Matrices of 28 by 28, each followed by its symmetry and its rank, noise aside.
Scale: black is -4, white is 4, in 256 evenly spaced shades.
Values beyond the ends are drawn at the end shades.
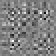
symmetric, rank three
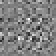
no symmetry, rank three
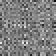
no symmetry, rank four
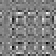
antisymmetric, rank two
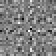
antisymmetric, rank four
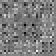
symmetric, rank three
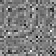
symmetric, rank four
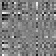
no symmetry, rank two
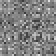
symmetric, rank four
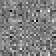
no symmetry, rank four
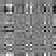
antisymmetric, rank two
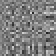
no symmetry, rank three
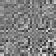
symmetric, rank four
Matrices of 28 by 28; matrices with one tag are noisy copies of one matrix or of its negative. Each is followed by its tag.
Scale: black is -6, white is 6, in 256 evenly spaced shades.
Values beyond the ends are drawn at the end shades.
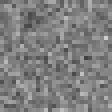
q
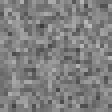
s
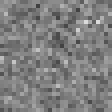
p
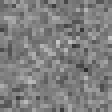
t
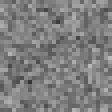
t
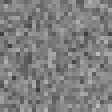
q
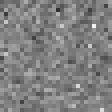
p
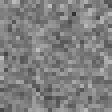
p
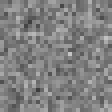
q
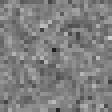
s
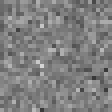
t
